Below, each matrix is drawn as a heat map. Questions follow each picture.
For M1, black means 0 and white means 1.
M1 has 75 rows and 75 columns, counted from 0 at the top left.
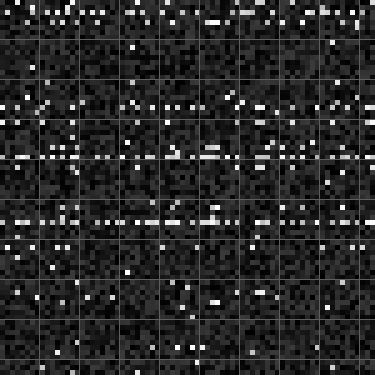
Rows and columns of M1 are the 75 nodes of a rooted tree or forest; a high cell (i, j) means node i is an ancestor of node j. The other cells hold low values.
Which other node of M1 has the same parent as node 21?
4
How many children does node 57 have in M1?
1
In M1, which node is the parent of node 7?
22
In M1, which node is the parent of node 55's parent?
59
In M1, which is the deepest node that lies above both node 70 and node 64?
49
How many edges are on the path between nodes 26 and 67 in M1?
3
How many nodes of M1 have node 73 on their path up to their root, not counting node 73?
2
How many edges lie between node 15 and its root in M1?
8
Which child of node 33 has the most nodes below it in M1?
58
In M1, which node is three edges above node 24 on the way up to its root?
44
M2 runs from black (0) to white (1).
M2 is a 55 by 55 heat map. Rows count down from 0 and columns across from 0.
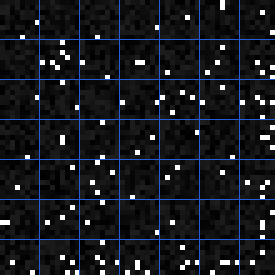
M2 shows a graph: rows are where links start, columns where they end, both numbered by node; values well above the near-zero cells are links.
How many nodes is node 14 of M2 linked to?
3
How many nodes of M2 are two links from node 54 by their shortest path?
7
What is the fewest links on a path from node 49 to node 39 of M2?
5
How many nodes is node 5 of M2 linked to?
1
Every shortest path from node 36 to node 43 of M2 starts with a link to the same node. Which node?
node 53
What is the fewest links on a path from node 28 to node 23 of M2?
4
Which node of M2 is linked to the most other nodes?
node 52
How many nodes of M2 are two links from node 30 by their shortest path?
3
